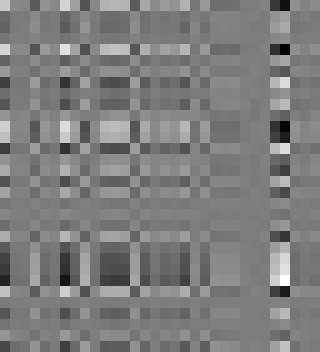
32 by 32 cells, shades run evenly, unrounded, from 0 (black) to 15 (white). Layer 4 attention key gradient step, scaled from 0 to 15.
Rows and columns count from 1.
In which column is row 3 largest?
29
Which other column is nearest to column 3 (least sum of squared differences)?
2
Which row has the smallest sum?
26
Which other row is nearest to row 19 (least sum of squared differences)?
30
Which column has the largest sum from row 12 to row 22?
7
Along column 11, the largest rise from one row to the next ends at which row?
27
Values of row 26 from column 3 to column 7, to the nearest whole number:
7 10 6 7 1
